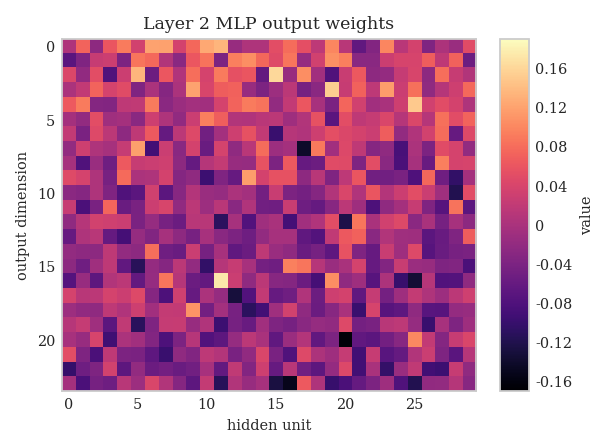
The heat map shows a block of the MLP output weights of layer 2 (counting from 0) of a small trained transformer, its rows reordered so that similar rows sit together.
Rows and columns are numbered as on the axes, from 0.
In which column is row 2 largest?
15
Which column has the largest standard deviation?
11
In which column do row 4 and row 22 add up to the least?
23
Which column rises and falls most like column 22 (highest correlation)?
29
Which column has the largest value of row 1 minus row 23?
16
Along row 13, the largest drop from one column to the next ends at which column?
22
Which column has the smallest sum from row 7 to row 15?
17
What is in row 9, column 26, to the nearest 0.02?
0.08
